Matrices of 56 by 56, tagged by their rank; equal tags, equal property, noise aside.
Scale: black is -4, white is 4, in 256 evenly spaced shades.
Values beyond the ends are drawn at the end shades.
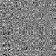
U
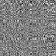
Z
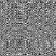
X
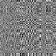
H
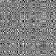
X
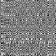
Z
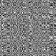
U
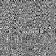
U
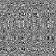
X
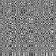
Z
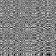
H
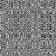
X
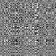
Z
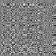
Z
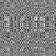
H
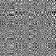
H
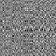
H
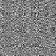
X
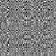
Z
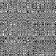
X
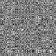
U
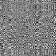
X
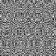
U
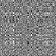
X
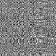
Z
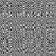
X
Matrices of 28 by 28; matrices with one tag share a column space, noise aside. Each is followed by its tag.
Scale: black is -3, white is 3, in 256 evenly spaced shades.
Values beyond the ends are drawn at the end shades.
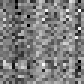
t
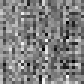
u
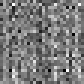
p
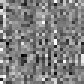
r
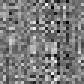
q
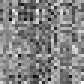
q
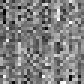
q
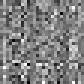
u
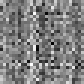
u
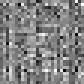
p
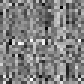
r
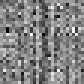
p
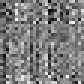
q
